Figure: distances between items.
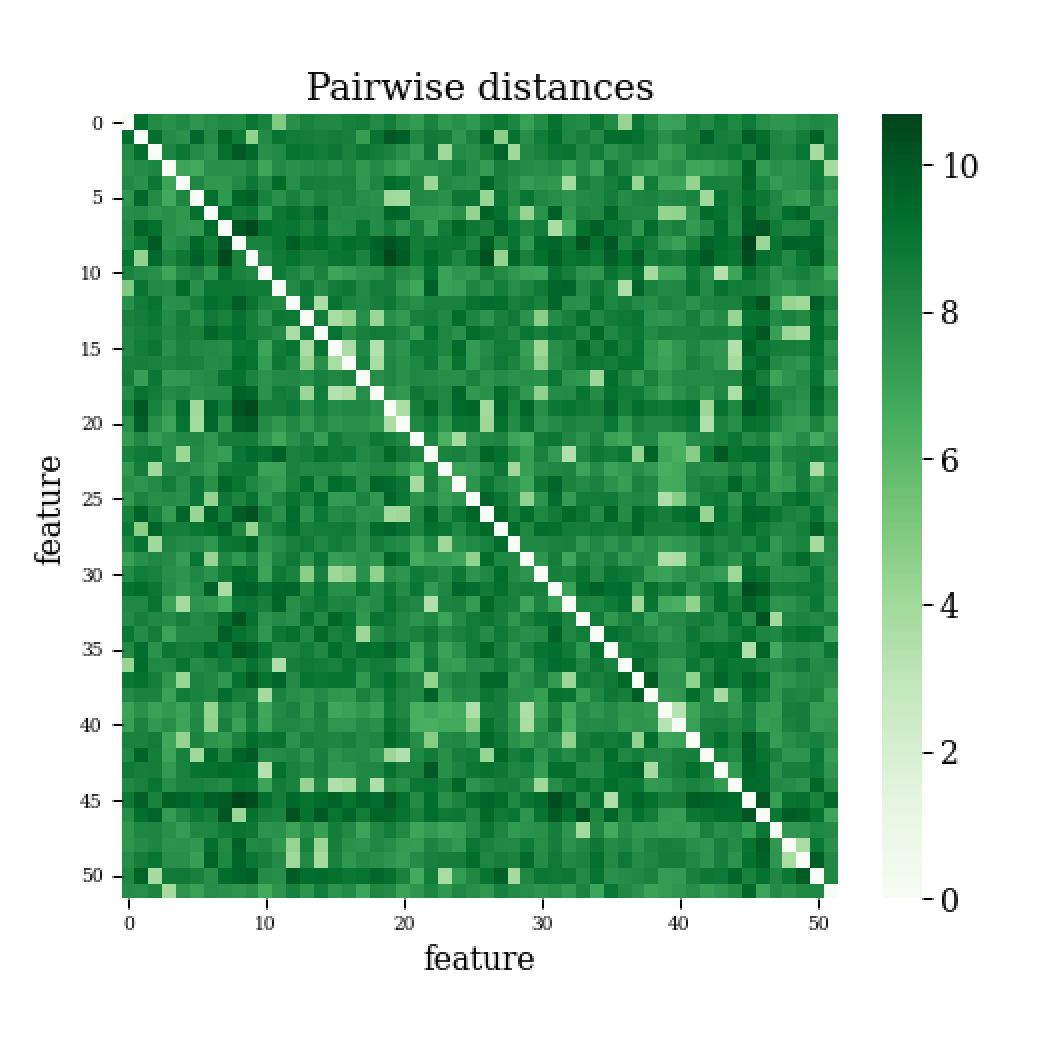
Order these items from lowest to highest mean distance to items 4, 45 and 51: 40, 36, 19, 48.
40, 48, 36, 19
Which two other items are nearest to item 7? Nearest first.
31, 32
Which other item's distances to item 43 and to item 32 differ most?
22
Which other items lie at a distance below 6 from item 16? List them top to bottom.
13, 15, 18, 30, 44
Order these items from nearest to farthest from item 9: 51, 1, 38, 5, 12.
1, 51, 38, 12, 5
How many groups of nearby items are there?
16
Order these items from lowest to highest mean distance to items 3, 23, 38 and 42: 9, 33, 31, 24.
33, 24, 31, 9
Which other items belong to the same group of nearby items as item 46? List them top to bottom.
8
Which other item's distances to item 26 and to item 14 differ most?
12
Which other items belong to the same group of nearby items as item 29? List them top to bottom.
6, 25, 39, 40
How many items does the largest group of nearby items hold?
6
